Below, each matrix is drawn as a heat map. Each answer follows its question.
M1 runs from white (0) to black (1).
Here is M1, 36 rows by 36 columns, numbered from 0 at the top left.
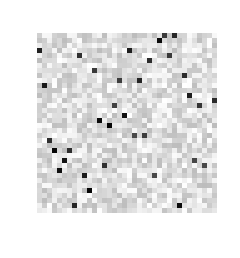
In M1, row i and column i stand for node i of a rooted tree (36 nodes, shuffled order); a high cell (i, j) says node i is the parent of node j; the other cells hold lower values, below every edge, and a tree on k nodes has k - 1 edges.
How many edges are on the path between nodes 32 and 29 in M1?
8
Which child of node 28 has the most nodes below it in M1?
23
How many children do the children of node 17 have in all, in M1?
1
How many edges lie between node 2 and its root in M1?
5
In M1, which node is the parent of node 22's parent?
25
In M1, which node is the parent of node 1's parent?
31
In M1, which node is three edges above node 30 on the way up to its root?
16
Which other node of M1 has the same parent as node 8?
26
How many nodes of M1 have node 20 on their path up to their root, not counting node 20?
3
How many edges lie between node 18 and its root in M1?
4
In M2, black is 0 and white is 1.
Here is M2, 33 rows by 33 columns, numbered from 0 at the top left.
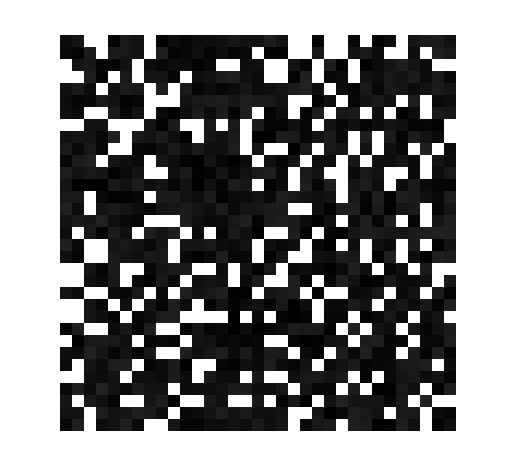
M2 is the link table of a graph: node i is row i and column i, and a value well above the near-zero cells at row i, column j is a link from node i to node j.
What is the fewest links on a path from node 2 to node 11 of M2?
3
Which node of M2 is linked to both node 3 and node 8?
node 24
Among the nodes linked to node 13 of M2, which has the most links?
node 23
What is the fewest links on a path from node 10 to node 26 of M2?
4
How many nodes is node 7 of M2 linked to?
11
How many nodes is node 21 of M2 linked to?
10
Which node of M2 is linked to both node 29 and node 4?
node 9
